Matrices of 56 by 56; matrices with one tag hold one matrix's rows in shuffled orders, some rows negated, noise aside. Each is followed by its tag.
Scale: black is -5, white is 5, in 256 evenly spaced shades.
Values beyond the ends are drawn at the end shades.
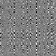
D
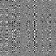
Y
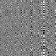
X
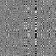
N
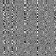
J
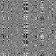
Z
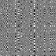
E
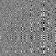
X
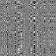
E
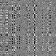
Y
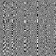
J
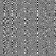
J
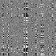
Z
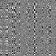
Y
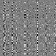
J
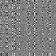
Y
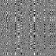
E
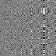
X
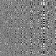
X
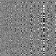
X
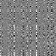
D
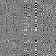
N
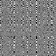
D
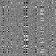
Z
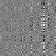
X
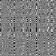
D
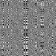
Z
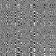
E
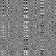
Z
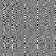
J
